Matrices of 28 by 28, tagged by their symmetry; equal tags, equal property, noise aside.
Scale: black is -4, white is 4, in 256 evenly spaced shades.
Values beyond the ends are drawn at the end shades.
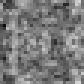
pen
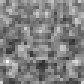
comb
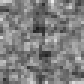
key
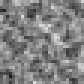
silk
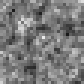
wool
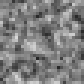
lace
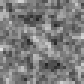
key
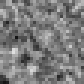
silk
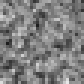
silk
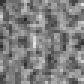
pen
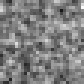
lace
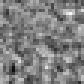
lace
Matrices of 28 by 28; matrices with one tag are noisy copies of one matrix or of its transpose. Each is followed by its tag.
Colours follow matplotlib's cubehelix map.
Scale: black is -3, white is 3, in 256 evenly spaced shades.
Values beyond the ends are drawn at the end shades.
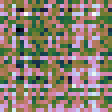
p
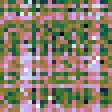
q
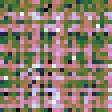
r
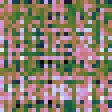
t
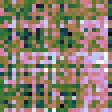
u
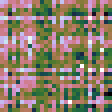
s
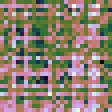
p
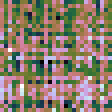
t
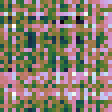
p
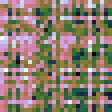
s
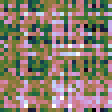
u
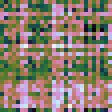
u
